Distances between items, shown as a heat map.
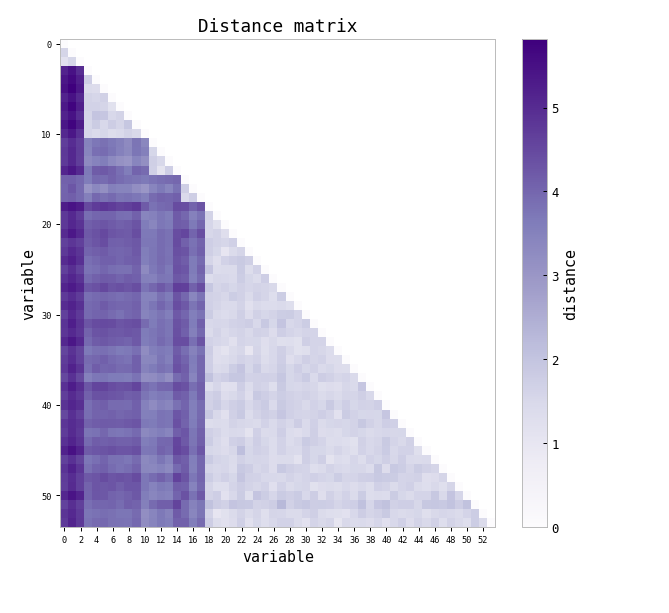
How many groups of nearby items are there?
5
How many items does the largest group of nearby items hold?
36
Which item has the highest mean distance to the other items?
1
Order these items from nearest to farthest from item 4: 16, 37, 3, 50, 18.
3, 16, 37, 50, 18
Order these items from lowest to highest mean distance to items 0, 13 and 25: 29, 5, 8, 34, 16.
34, 29, 16, 8, 5
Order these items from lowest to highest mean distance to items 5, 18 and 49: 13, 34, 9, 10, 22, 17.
34, 22, 10, 9, 13, 17
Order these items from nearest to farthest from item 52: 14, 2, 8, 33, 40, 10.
33, 40, 10, 8, 14, 2
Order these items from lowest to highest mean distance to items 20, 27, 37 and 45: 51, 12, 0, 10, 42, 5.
42, 51, 10, 12, 5, 0
